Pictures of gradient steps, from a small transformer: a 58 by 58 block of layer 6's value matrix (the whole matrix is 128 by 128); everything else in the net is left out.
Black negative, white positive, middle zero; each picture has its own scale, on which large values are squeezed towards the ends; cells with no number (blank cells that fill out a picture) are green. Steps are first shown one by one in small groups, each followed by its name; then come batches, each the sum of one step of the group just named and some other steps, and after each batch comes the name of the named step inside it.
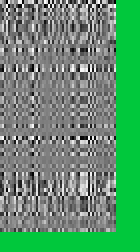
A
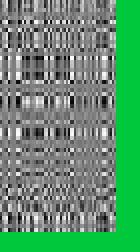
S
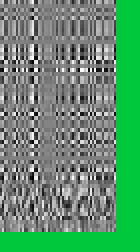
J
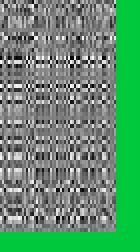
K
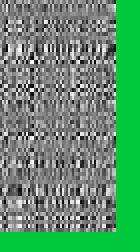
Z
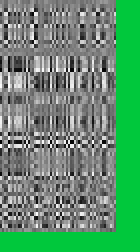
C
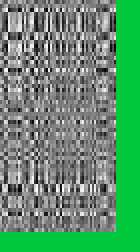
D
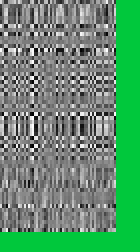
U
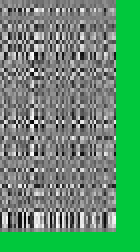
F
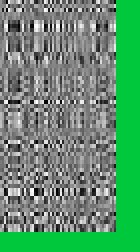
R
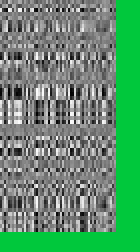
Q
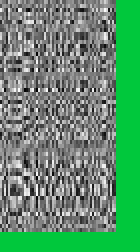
D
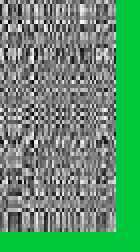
U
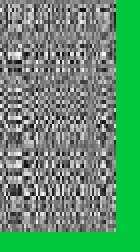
D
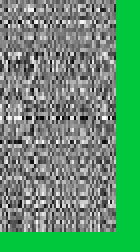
C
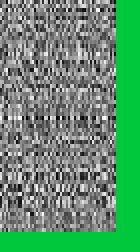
D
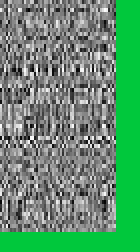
Q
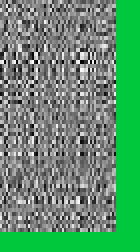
Z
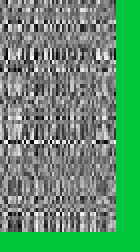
C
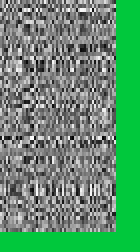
Z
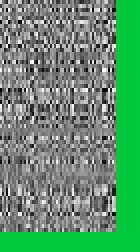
U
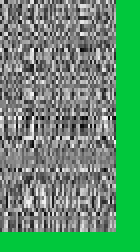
U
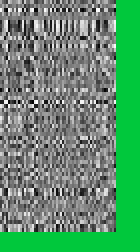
R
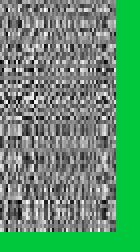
J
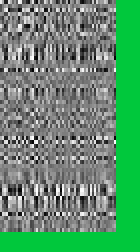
D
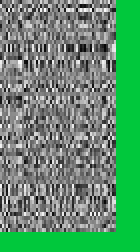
C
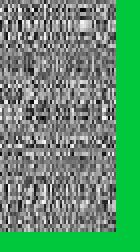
C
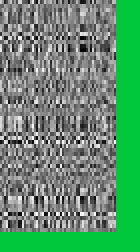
C
